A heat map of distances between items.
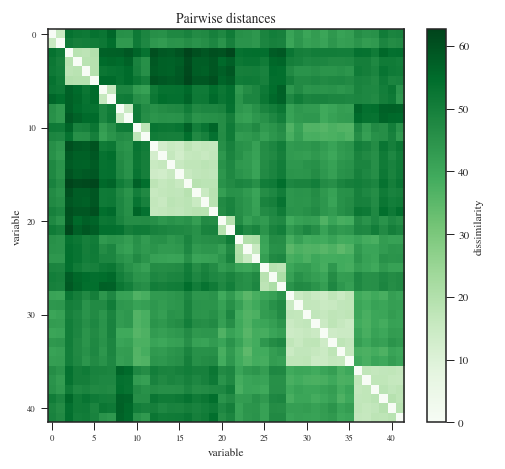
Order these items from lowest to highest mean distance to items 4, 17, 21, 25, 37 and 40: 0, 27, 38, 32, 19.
38, 32, 27, 19, 0
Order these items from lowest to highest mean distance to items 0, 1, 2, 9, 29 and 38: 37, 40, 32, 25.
32, 37, 40, 25
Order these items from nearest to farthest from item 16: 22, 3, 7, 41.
22, 41, 7, 3
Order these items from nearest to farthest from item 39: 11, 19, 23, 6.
23, 11, 6, 19
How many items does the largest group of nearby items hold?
8
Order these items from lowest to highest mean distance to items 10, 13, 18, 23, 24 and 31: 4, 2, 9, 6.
9, 6, 4, 2
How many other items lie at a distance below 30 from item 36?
5
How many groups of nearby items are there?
11
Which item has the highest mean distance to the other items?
2
